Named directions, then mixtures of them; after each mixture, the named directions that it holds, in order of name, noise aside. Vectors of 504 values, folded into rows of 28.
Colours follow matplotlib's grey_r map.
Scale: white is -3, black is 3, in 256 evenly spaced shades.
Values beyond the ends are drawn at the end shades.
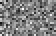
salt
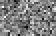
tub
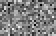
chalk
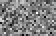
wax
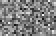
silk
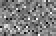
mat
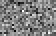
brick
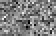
chalk, tub.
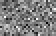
mat, tub.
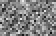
tub, wax.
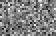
chalk, salt.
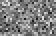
chalk, mat, tub.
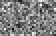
chalk, wax.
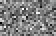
brick, salt, wax.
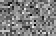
brick, chalk, tub.
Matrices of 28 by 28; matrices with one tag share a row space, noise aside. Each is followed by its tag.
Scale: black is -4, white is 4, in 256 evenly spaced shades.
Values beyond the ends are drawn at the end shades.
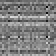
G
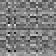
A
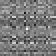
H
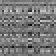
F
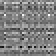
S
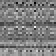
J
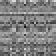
H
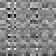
A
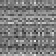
J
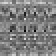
H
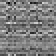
A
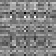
H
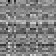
A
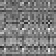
S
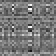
F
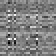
A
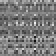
J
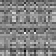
H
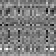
G
